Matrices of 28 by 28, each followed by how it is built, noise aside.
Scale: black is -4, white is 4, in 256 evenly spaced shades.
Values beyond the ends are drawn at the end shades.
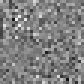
block diagonal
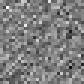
Hankel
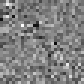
block diagonal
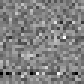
uneven rows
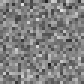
noise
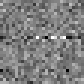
uneven rows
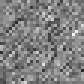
Hankel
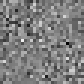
block diagonal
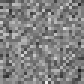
Hankel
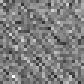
Toeplitz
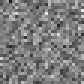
Hankel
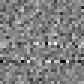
uneven rows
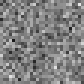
noise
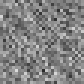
Toeplitz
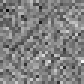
Hankel
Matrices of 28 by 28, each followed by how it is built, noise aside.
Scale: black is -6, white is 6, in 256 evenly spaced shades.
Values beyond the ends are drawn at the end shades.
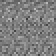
repeating columns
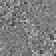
block diagonal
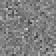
block diagonal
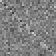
diagonal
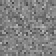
repeating columns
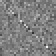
diagonal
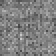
blocks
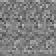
repeating columns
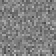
repeating columns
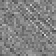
Toeplitz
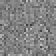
low rank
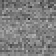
blocks
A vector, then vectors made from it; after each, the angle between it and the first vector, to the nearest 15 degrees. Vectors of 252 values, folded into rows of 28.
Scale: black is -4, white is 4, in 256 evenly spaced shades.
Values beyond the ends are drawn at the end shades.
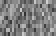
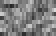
120 degrees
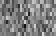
90 degrees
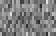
60 degrees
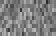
150 degrees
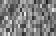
165 degrees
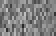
135 degrees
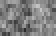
60 degrees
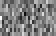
45 degrees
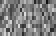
165 degrees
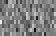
75 degrees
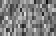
165 degrees
